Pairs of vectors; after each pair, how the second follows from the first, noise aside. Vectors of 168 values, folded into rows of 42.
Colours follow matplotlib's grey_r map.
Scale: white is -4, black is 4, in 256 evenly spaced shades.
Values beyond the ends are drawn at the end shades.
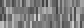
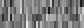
reversed, negated.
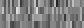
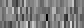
reversed, negated.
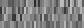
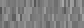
shrunk.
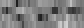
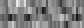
reversed.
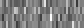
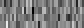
reversed, negated.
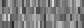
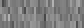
shrunk.
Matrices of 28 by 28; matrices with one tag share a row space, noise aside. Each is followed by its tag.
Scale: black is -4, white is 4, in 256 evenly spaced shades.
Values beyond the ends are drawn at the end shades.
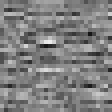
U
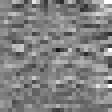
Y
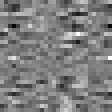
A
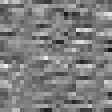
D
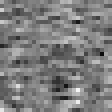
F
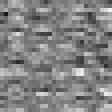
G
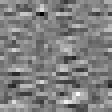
A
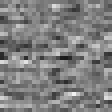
F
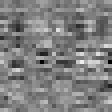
G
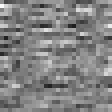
D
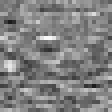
U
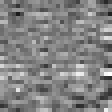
G
